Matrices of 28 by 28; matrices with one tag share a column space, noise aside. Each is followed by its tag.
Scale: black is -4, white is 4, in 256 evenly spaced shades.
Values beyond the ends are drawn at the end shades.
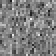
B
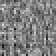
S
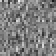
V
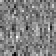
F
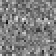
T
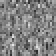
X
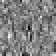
F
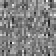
B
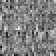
F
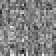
S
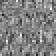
V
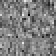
B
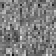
S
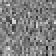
T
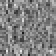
S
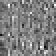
X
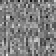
X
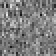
B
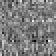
V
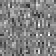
B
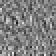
T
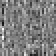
S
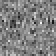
T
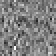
T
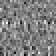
T
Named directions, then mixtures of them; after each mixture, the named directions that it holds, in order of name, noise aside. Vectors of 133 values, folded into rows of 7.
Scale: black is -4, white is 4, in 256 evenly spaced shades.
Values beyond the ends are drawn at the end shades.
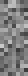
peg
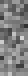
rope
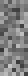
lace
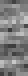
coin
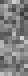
coin, peg, rope.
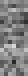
coin, lace, peg.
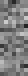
coin, peg.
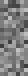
peg.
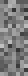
peg.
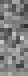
rope.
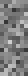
lace, peg.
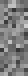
lace, peg.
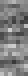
coin.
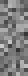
peg.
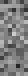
coin, peg, rope.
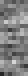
coin.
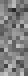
lace, peg, rope.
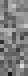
peg, rope.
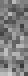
coin, lace, rope.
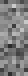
coin, peg.
